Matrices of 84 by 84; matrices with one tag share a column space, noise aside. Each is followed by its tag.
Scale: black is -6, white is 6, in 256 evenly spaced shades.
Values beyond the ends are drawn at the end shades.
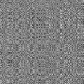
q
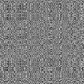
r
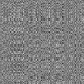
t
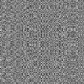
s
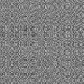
s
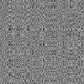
s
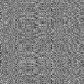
q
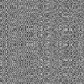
s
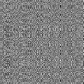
s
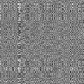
r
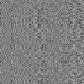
q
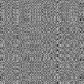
t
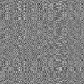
r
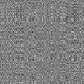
t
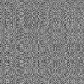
q
